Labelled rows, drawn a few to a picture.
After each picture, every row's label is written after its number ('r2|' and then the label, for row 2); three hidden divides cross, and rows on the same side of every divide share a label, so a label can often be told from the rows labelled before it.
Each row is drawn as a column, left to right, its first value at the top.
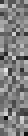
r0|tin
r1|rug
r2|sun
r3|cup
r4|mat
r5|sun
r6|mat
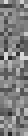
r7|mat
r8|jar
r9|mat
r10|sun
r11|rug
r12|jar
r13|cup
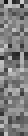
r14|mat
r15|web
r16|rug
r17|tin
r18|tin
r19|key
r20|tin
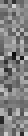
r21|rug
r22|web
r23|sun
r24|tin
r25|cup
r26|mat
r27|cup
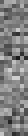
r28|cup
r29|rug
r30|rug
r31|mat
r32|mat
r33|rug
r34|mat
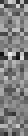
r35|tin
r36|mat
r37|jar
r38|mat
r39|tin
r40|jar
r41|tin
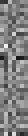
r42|tin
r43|web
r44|key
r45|cup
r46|mat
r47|mat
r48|mat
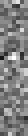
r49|mat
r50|rug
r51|cup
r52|jar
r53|key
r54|tin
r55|rug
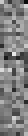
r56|key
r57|tin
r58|tin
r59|sun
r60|mat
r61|tin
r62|web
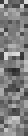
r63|tin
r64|jar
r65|sun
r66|sun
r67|sun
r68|tin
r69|key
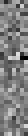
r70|tin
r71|web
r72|cup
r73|rug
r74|jar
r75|tin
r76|mat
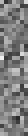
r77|jar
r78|web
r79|tin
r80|rug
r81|rug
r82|sun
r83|key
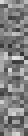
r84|key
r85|jar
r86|rug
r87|cup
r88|cup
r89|rug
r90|mat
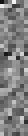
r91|web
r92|tin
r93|rug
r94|key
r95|mat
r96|sun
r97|rug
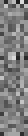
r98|mat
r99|web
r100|jar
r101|jar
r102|web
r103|key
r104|tin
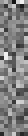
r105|mat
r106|jar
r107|rug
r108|web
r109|key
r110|key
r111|mat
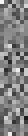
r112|key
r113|sun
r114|web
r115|key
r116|rug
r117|sun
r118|rug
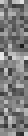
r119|jar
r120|rug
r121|sun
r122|jar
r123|key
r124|key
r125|cup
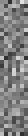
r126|cup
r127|mat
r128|web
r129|rug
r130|cup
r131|key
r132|mat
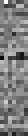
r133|mat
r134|key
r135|sun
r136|mat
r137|tin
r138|tin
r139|mat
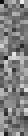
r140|web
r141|mat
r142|rug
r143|jar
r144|cup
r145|key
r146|rug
